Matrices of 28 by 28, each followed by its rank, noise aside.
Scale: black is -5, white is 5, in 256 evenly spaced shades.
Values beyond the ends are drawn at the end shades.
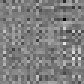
four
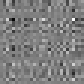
three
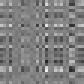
one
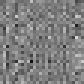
three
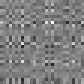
two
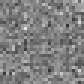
six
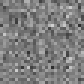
six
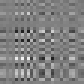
one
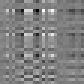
one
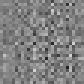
four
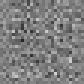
six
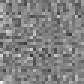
six
